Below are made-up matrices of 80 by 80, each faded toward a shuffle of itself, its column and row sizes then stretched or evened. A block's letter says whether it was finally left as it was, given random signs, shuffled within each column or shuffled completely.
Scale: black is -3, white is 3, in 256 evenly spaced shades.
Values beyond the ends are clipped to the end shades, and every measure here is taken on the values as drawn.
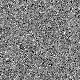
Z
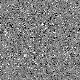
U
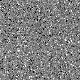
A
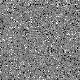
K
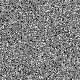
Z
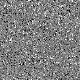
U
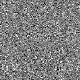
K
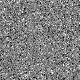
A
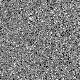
A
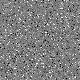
Z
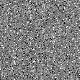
A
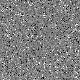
A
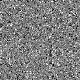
K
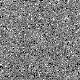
U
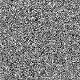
K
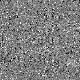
K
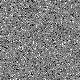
Z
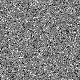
Z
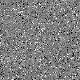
K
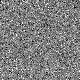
Z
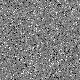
Z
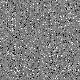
A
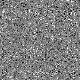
U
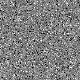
U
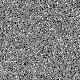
Z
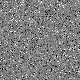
Z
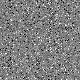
A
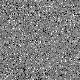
U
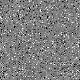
K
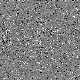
U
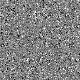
U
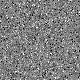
Z
